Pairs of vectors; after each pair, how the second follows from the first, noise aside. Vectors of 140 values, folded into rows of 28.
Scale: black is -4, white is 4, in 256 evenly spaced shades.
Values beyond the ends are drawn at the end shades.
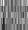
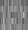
negated, shrunk.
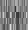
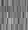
wrapped around, negated, shrunk.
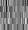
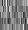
negated.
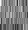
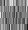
reversed, negated.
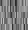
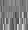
wrapped around, negated, partly zeroed.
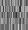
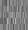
reversed, negated, shrunk.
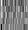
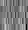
reversed, negated, partly zeroed.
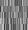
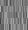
negated, shrunk.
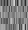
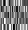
reversed, negated, scaled up.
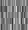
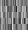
negated.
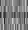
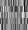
reversed, negated.
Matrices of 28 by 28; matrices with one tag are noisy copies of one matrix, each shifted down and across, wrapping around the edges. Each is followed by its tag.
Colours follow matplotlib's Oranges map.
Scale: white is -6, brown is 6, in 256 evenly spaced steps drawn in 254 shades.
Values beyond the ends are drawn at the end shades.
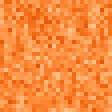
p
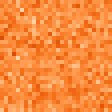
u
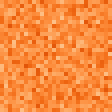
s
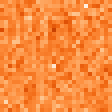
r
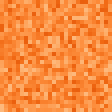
u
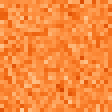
s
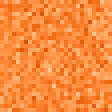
s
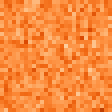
p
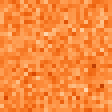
u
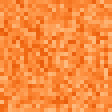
p
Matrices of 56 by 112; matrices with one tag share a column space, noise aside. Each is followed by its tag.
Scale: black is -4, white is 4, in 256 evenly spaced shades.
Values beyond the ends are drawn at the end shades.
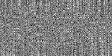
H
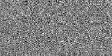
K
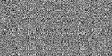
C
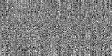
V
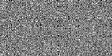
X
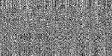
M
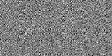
C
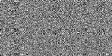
C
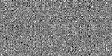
X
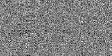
K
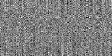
H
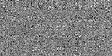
X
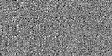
X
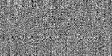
M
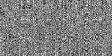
M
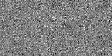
X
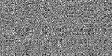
C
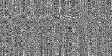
H
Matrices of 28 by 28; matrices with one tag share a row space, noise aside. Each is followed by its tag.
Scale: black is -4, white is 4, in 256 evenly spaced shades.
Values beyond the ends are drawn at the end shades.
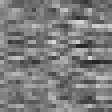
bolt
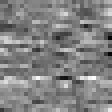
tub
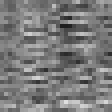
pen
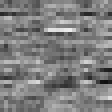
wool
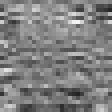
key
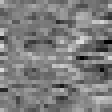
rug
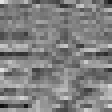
tub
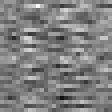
pen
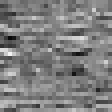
key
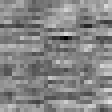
wool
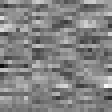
tub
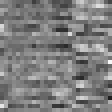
rug
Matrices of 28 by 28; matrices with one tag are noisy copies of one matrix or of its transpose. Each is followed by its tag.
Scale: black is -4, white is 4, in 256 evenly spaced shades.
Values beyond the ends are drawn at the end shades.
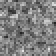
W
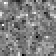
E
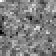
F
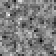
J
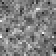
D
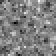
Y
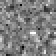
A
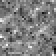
D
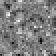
J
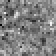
W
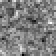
W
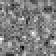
A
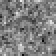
W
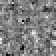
A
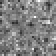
Y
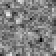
J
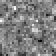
J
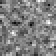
Y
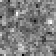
W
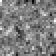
F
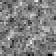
D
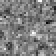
A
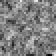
D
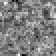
E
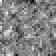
F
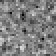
Y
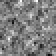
D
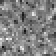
Y
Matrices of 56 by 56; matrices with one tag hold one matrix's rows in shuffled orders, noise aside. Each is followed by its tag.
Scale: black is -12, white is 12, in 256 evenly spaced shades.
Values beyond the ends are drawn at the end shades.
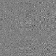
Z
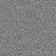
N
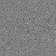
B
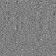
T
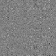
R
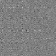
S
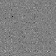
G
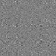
T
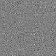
N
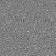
B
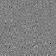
G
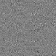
N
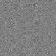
G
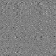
T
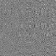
Z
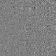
Z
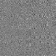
Z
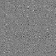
B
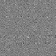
B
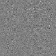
R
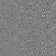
Z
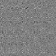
S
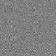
G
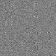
G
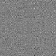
N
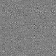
N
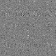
B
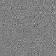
N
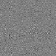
G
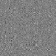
G
